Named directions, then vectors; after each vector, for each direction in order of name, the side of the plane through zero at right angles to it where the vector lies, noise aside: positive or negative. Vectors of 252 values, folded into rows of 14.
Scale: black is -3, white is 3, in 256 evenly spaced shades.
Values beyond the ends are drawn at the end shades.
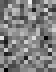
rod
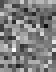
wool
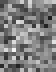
positive, positive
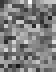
positive, positive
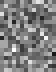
negative, positive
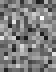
positive, negative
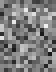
positive, negative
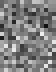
negative, positive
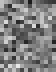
negative, negative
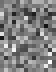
negative, positive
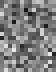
negative, positive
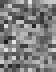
positive, positive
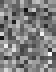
negative, positive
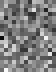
negative, positive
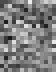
positive, positive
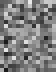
positive, positive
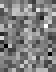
positive, negative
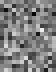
negative, positive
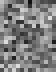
negative, negative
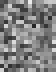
positive, positive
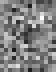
negative, negative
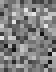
positive, negative
